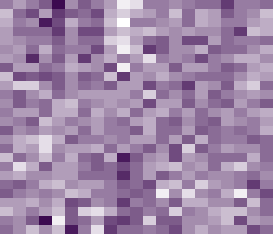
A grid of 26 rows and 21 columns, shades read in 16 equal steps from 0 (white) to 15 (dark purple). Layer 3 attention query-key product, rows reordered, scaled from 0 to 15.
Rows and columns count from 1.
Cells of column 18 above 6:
18
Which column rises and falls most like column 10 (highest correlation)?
11
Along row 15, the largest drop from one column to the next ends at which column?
12
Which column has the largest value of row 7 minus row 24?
7
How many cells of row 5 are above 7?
13
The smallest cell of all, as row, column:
3, 10
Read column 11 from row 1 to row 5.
2 5 8 5 6
